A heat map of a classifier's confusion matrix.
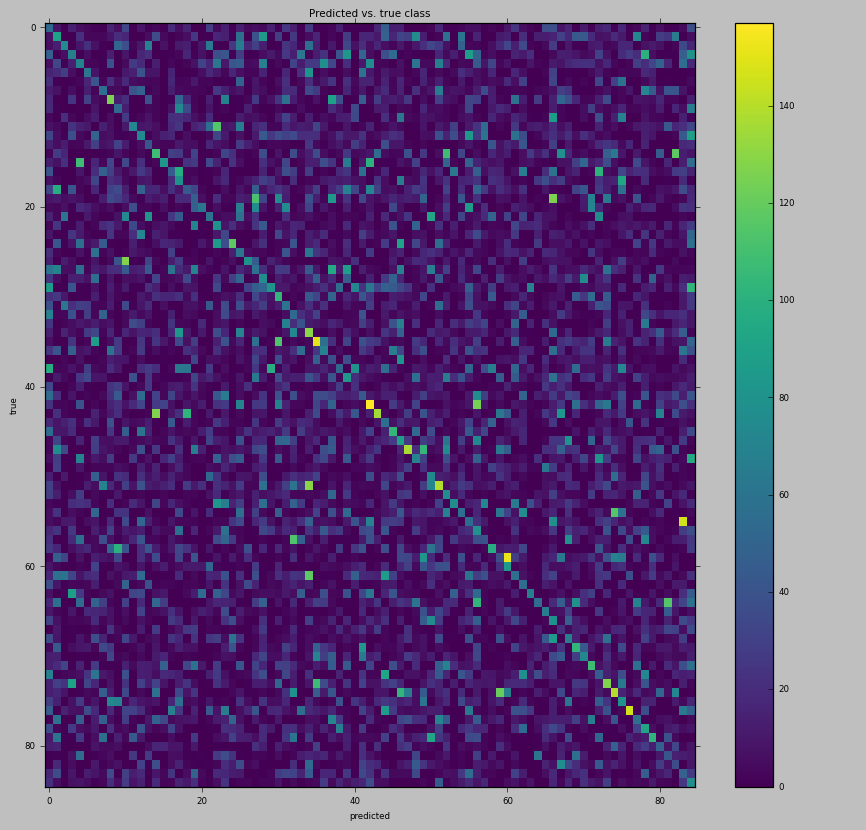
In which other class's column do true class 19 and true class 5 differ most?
27
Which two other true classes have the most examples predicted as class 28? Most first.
1, 4
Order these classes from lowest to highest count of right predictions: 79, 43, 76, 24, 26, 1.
26, 1, 79, 24, 43, 76
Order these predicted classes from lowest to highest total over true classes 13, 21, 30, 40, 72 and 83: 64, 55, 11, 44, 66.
11, 64, 66, 55, 44
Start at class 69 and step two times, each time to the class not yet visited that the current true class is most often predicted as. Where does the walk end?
56
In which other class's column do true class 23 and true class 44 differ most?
12
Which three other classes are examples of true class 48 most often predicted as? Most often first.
84, 72, 4
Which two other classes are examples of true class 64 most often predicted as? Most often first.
81, 56
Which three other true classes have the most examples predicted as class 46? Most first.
74, 24, 37
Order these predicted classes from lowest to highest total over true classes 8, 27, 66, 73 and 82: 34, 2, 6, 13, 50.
2, 6, 13, 34, 50
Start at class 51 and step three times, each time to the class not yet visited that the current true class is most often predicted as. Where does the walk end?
75
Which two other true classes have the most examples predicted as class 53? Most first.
16, 63
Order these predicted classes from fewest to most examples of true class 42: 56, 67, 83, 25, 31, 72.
31, 67, 83, 72, 25, 56
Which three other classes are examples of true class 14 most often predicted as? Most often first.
82, 52, 67
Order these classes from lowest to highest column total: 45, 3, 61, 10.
3, 45, 61, 10
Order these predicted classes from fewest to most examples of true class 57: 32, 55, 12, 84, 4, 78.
55, 84, 12, 4, 78, 32
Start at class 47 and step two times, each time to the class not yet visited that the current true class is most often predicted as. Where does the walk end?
65
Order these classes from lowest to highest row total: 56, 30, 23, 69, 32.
23, 32, 69, 30, 56
